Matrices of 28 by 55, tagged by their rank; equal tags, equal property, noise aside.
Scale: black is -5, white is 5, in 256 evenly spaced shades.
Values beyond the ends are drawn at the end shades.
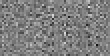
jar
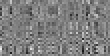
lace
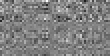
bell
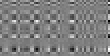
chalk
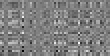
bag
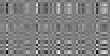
chalk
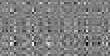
bag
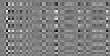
chalk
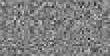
jar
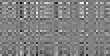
bag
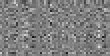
bell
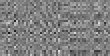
lace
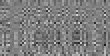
lace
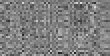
bell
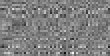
lace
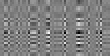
chalk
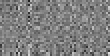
bell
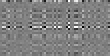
chalk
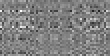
lace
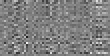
lace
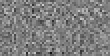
jar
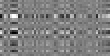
chalk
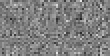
jar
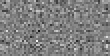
jar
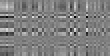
chalk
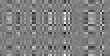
chalk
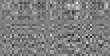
bell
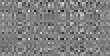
lace
